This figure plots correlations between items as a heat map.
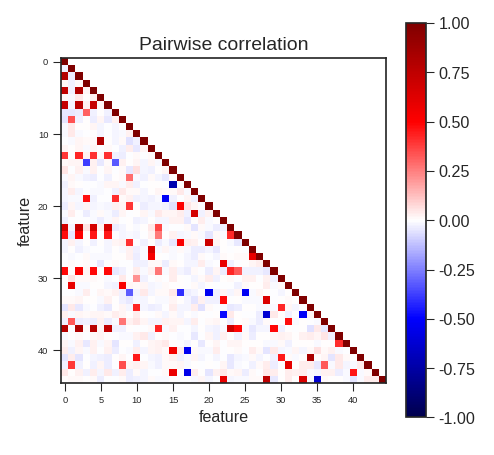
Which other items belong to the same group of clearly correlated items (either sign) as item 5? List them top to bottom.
11
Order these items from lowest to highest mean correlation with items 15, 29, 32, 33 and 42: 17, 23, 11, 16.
17, 16, 11, 23
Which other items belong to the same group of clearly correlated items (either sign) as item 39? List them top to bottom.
38
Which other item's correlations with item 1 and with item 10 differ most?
31
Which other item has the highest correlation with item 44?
28
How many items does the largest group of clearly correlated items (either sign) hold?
9
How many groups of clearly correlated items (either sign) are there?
11
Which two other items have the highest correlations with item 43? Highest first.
15, 40
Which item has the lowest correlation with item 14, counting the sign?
19
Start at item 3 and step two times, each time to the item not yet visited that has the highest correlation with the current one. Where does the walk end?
7
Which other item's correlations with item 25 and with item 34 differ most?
41
